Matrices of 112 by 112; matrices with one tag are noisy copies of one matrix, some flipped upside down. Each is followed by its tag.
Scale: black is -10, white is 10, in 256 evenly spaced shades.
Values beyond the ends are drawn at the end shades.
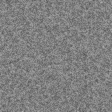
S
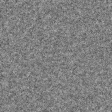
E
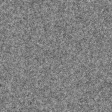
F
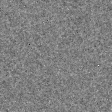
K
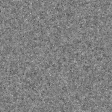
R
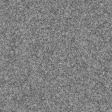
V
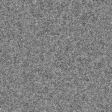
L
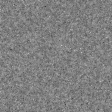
S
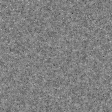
S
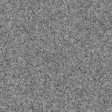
F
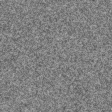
K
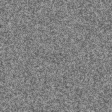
F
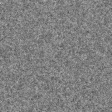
L
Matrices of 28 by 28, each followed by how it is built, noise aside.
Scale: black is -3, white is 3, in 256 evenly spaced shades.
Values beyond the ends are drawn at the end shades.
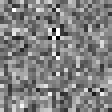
low rank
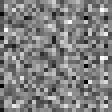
repeating rows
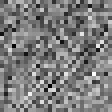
Hankel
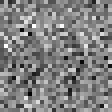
repeating columns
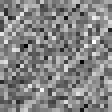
Hankel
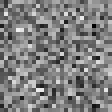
blocks
